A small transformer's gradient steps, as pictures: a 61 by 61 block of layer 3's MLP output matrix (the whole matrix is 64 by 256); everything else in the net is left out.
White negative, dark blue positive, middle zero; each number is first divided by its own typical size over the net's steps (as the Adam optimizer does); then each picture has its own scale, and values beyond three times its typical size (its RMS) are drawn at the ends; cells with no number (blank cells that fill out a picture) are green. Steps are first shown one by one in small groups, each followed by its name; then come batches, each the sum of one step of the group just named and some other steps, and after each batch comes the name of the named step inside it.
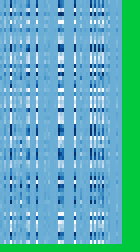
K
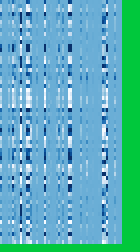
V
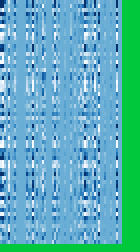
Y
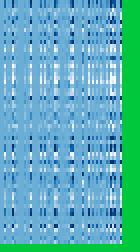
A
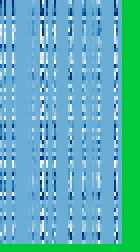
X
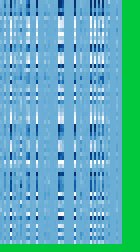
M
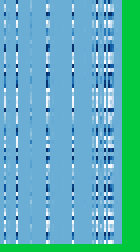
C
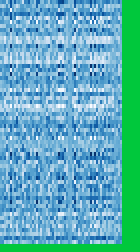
K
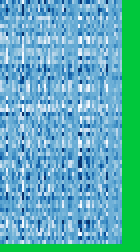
X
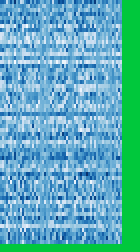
Y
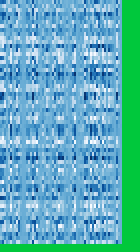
C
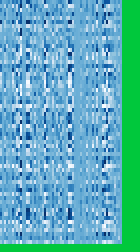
C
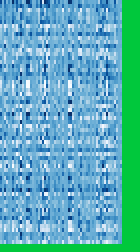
X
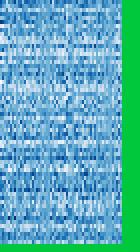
Y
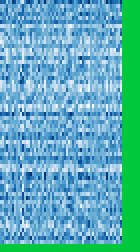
A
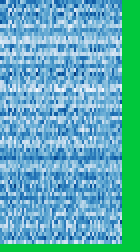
K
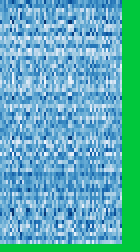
A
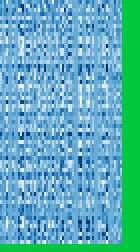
X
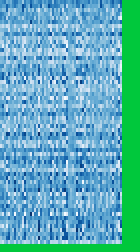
A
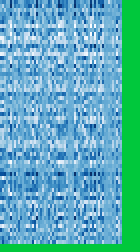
M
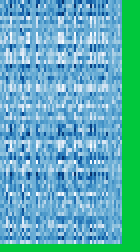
M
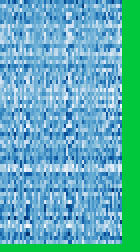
C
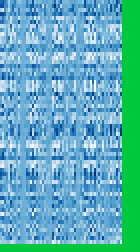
Y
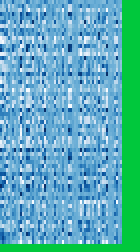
V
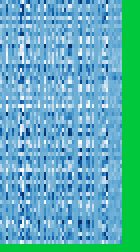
V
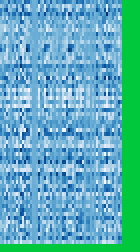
V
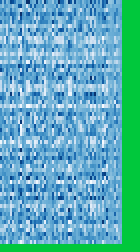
V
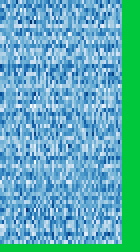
C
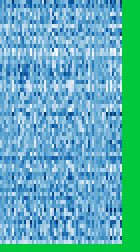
A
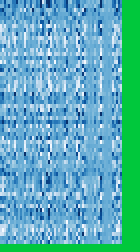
X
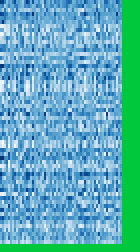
Y
